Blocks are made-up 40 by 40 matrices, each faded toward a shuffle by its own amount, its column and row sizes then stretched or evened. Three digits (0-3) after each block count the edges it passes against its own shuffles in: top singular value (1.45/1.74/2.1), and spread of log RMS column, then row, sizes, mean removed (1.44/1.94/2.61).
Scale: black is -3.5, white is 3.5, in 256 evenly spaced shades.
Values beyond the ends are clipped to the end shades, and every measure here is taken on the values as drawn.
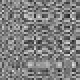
3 2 2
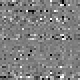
1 1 3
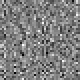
2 2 0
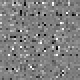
0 1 2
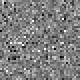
1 0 1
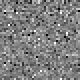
0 0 1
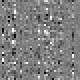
1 3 0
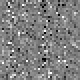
0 2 0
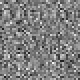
2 1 0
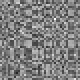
3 0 0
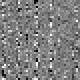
2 3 0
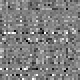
2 0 3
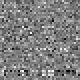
2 0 2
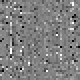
0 2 0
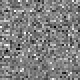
1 0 1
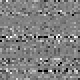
2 0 3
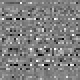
2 0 3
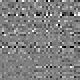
3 1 3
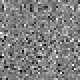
1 0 1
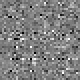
2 1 2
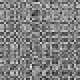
3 1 1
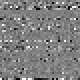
0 0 3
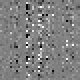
1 3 1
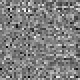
2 0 2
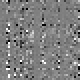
0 3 1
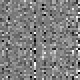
2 3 0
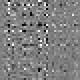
2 3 2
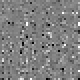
0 2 1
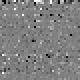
1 1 2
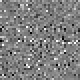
1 0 1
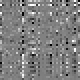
3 3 2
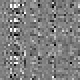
3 3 1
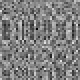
3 1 1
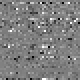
1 0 3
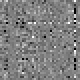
2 2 1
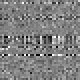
3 0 3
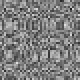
3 0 1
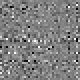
2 1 2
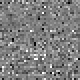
0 1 2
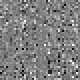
0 3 1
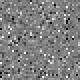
0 1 0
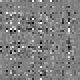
0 3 3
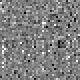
1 0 0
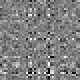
3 2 2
